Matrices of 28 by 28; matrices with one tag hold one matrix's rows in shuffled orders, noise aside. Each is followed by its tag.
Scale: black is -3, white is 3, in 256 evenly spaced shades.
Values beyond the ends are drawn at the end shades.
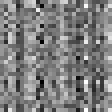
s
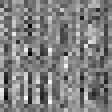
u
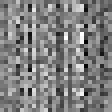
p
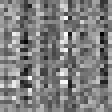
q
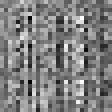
p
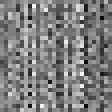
p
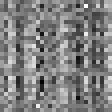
s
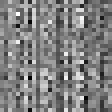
p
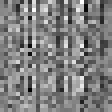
p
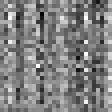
s
